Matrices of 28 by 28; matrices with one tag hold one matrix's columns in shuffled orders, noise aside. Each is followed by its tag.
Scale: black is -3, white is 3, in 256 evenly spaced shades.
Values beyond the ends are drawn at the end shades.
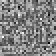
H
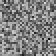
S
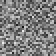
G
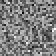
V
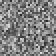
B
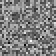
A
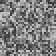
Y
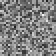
S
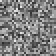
B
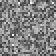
B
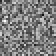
V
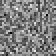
H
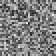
S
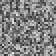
H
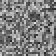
H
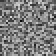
S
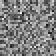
A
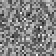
H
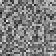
V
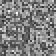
Y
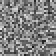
A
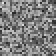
H
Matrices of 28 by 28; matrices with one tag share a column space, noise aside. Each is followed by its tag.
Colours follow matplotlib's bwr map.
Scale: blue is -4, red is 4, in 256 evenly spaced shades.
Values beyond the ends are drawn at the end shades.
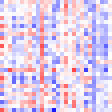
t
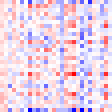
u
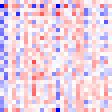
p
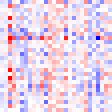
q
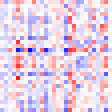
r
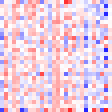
u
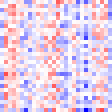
u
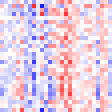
p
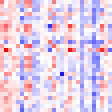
r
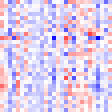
q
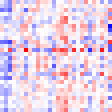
r
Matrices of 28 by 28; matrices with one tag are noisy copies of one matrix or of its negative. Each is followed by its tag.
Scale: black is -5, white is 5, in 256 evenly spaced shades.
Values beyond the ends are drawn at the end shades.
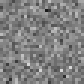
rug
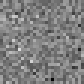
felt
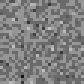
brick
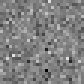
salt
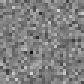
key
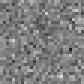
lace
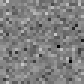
salt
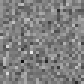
key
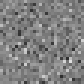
salt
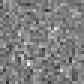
rug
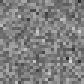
salt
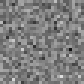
lace
